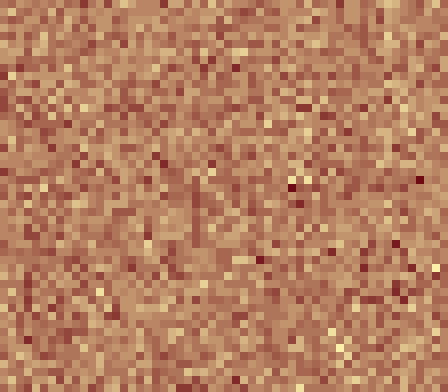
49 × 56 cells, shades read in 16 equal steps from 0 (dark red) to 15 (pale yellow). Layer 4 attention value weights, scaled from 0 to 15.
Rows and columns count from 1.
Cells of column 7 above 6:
32
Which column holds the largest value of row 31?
19
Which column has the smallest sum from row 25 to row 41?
4
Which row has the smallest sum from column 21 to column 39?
14
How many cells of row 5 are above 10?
5
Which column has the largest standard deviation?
38
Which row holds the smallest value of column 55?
35
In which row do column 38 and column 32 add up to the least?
26
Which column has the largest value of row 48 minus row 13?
49
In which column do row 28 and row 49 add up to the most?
51
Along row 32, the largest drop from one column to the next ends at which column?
46
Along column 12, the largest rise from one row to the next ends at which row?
39
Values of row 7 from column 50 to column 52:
8 7 8
